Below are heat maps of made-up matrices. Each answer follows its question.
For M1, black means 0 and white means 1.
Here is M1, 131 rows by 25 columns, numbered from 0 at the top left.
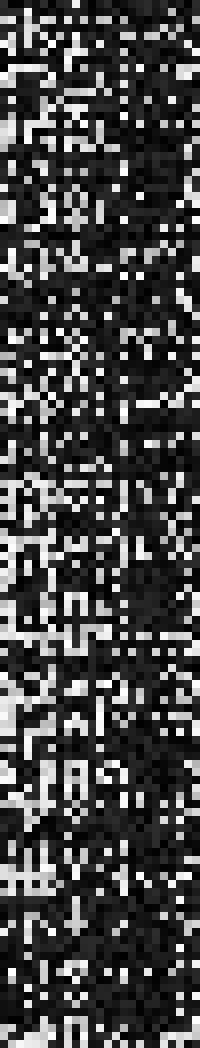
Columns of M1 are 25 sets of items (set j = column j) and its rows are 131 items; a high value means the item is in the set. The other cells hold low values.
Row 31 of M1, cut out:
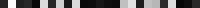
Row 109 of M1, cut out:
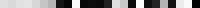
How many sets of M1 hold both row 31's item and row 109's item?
4
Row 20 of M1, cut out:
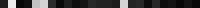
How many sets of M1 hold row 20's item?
4
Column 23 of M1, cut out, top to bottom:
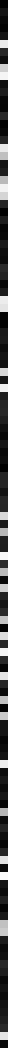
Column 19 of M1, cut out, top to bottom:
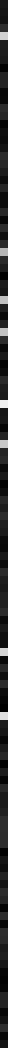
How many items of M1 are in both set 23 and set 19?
3
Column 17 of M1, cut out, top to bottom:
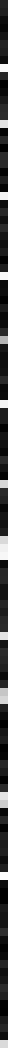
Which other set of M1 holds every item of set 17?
5
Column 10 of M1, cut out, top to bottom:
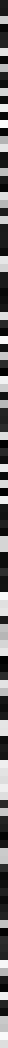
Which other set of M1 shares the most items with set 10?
8
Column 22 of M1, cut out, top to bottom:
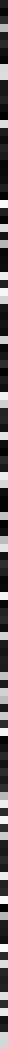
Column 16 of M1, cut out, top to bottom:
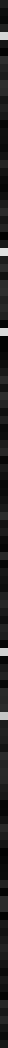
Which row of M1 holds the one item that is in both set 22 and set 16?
89
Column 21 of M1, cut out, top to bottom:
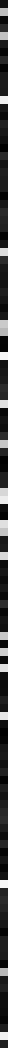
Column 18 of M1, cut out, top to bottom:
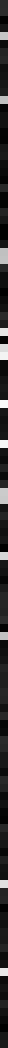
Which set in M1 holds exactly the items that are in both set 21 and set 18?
7
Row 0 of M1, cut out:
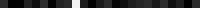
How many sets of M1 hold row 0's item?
1
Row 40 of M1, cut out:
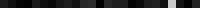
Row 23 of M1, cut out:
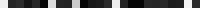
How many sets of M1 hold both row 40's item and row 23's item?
0
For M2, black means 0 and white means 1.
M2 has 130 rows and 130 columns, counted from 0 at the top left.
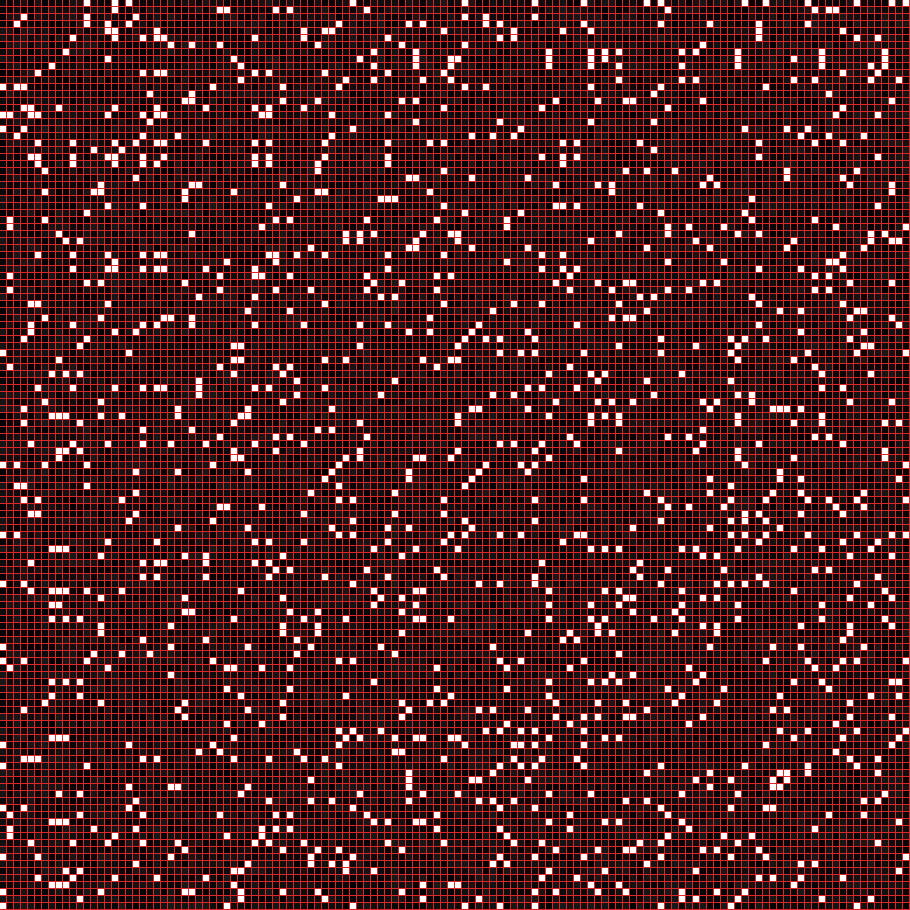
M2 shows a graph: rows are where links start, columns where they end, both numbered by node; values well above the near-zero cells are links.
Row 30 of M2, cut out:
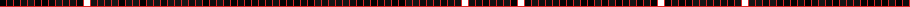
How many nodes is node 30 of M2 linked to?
5
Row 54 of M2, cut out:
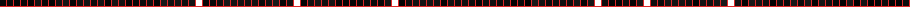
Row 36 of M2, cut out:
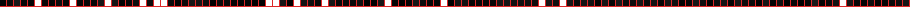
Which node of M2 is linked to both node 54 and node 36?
node 42
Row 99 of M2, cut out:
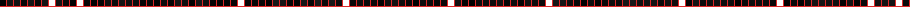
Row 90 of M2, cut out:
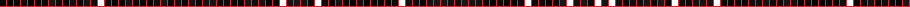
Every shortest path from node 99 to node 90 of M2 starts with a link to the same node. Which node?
node 111
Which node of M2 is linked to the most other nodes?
node 20
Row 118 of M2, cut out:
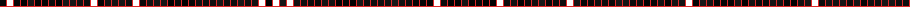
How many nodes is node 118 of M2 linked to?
11
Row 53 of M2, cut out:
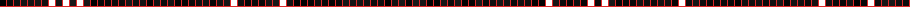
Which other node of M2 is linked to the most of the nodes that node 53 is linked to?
node 88
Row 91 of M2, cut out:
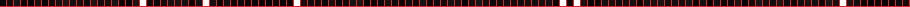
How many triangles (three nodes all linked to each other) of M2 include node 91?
6
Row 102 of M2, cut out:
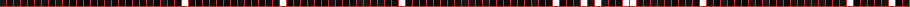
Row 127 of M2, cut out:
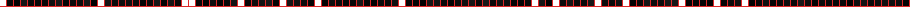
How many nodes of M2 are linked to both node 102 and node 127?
6
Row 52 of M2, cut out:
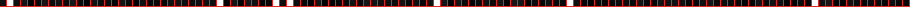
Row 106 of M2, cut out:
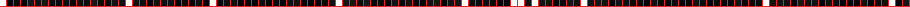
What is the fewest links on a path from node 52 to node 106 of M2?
4
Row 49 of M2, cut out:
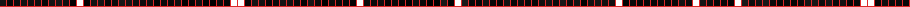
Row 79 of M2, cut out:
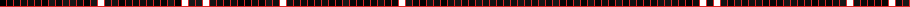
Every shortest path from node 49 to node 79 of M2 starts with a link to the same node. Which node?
node 34
